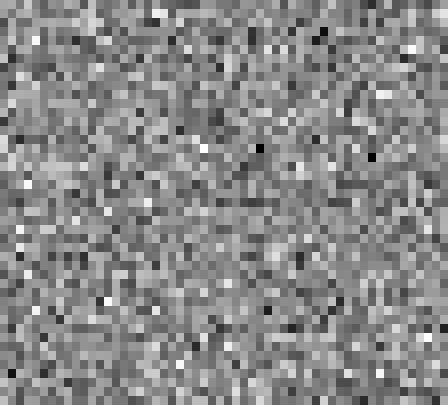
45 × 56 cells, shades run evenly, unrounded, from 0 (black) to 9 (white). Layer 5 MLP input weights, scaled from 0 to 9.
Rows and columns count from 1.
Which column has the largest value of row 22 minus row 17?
33
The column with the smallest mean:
44
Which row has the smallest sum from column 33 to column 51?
23
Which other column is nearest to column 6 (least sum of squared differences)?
22
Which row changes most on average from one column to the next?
29
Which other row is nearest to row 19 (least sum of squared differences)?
12
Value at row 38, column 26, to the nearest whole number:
8
